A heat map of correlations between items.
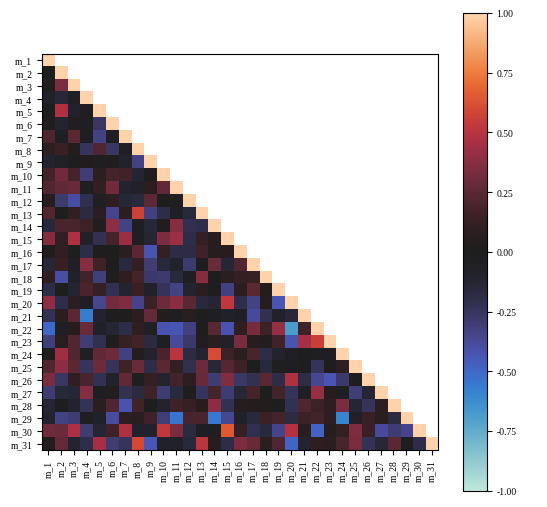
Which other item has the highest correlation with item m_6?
m_14
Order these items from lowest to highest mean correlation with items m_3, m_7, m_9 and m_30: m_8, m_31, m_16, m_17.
m_31, m_17, m_8, m_16
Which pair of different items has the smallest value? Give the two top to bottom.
m_20, m_22
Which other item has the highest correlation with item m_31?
m_8
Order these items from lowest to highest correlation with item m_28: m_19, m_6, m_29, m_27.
m_29, m_19, m_27, m_6
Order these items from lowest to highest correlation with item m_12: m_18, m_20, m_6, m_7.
m_7, m_18, m_6, m_20
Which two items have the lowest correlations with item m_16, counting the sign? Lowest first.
m_9, m_26
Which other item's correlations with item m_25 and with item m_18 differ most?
m_2
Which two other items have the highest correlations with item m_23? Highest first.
m_22, m_21
